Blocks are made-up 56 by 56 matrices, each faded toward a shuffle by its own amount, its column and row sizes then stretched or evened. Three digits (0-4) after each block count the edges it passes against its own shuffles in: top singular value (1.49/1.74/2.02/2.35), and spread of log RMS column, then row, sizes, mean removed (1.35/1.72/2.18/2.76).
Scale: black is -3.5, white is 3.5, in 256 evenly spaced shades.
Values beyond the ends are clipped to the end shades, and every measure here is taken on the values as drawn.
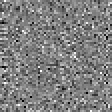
2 1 0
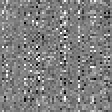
3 4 1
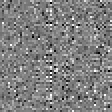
3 3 0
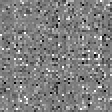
2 2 0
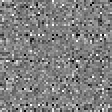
2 2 3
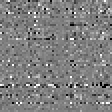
1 2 4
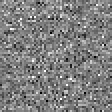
2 1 0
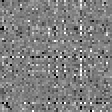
3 3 3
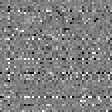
4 1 4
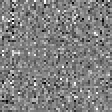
0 3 2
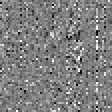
1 4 1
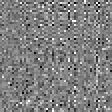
4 3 2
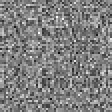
3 0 0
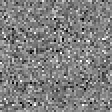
0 1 2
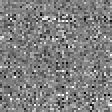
1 2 3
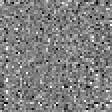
2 2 1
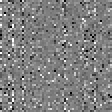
3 3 0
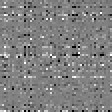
3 3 4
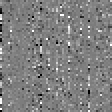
1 4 0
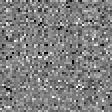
3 1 2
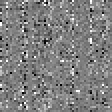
0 4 1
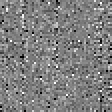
1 3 0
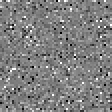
0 1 1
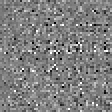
0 2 3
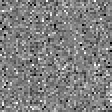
0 1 0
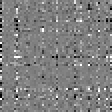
2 4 3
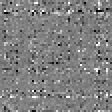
1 3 3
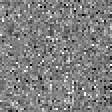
1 1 1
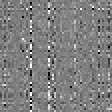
4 4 0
